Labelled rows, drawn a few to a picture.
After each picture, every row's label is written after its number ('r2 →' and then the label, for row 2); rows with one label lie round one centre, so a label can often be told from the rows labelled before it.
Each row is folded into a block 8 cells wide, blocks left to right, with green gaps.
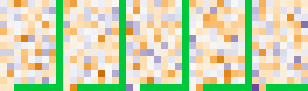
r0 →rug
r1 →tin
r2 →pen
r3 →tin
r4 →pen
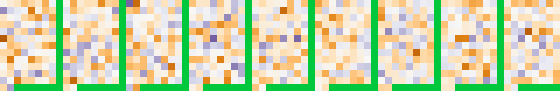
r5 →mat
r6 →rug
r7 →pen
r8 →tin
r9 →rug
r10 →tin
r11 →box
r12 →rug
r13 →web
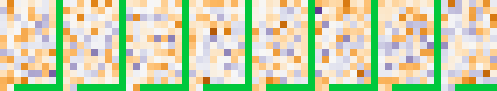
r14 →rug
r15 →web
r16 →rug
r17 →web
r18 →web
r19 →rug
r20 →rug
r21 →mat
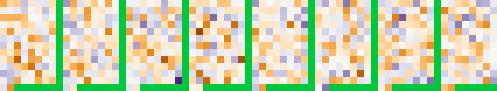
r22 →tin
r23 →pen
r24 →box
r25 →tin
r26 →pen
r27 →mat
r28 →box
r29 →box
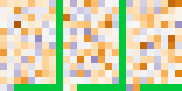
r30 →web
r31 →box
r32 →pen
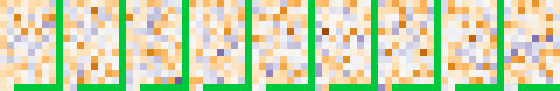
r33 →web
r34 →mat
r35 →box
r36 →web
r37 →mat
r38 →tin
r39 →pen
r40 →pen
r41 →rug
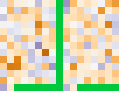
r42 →pen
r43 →pen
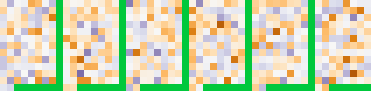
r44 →tin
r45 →mat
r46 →pen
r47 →web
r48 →web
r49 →tin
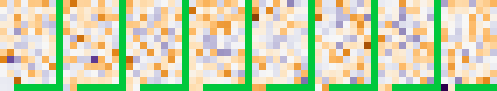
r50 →web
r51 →rug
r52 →web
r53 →web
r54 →box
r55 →box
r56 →box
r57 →pen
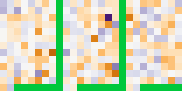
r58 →mat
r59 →pen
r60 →box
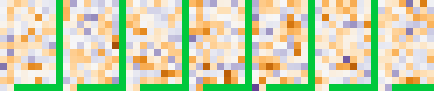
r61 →rug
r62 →box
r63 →tin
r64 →tin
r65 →pen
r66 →rug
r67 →mat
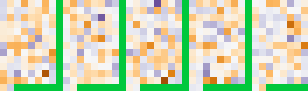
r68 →mat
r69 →tin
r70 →mat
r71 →mat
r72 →box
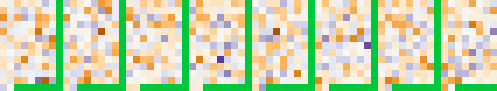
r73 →box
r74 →mat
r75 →box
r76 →rug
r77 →mat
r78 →rug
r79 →web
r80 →web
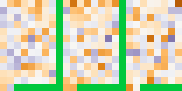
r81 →rug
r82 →rug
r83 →rug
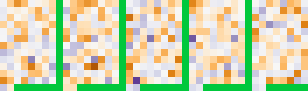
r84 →rug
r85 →rug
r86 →mat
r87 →tin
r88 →mat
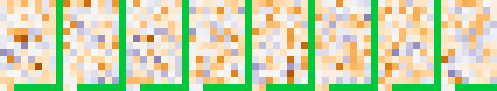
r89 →rug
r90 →box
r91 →rug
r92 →mat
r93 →tin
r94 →box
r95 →pen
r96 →web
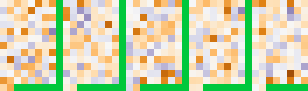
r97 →rug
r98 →box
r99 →tin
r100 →rug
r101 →tin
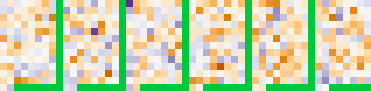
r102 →mat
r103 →mat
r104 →pen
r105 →rug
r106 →box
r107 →box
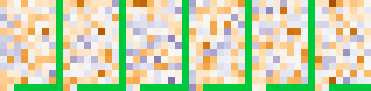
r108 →rug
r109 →web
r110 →rug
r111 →pen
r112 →mat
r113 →web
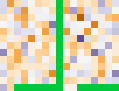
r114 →pen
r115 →web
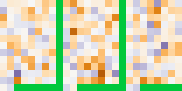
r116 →mat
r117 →tin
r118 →mat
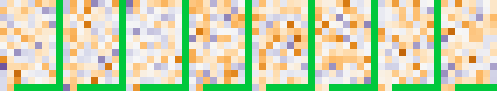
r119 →pen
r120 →pen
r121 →pen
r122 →tin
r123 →pen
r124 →box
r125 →rug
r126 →tin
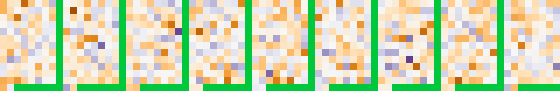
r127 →web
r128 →pen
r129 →box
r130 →tin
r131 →mat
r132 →box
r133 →rug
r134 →mat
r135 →pen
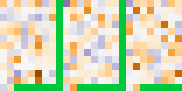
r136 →tin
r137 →pen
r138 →pen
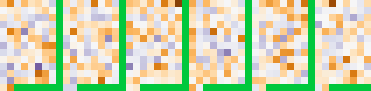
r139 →tin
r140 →tin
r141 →rug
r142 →web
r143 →rug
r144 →tin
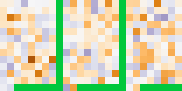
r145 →tin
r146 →pen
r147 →tin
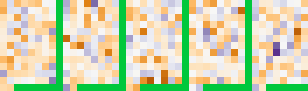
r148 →box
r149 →pen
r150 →tin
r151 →web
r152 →pen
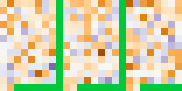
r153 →tin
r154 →rug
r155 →web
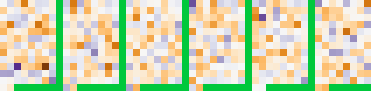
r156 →box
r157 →pen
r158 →pen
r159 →pen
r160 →box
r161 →pen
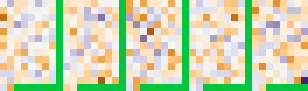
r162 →box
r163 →tin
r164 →web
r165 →mat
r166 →box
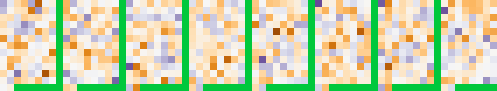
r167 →mat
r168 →box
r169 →pen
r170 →box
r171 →web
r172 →pen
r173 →pen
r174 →rug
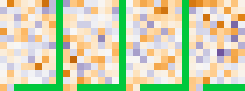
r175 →rug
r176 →mat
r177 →rug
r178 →web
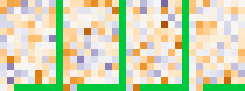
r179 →tin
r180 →web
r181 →pen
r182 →tin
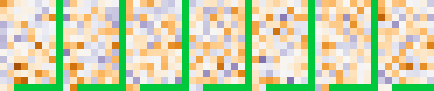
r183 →tin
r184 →pen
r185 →box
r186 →mat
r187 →web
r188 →pen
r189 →box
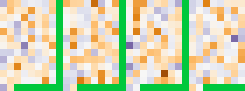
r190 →pen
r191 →tin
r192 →tin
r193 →mat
